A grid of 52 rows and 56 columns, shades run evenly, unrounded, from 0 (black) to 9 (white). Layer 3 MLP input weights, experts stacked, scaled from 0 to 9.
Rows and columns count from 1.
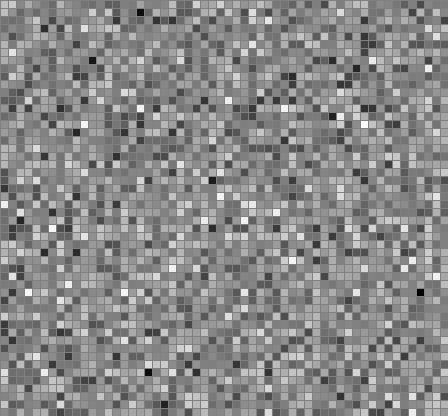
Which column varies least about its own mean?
41
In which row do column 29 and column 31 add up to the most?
30
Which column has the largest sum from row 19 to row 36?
23
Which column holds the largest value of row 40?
29
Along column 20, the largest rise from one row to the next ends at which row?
15
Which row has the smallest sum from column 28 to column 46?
19
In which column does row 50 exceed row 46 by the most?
24
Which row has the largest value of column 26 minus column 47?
28
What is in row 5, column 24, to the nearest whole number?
4
